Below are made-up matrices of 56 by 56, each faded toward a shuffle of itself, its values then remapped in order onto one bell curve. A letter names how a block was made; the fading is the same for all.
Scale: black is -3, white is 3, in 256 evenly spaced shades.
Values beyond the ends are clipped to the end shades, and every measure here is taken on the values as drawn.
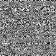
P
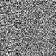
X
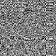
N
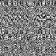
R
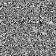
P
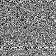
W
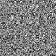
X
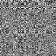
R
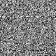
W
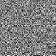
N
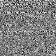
W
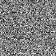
W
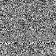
P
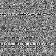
N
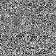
P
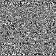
P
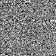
P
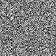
X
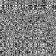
R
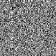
X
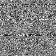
W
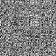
X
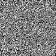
P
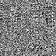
X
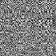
N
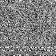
W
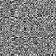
R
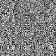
X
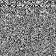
W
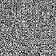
X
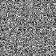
W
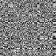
R
